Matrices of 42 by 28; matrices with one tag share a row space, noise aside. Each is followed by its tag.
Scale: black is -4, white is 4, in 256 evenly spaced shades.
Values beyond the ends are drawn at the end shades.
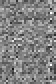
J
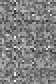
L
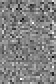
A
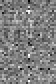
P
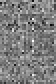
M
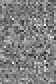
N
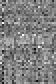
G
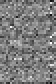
J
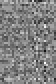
N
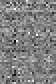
L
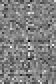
P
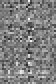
P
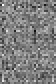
G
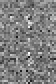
P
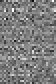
M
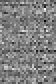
N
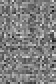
A
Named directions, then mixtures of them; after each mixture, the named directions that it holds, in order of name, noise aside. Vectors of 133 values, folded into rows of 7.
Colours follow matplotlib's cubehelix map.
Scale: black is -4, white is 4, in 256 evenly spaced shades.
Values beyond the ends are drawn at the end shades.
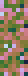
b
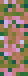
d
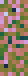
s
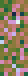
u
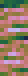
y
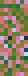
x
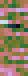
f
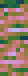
y.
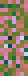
x.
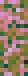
b, d, s.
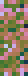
b.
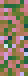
b, x.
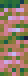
y.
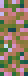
b.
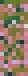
d, s.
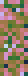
b, s, x.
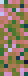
b, s.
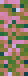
b, d, s.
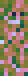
u.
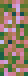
d, s, u.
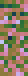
f, u, x.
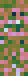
f, u.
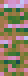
b, y.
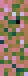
u.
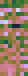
b, f, y.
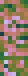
d, s, y.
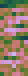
u, y.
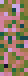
s.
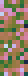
b.
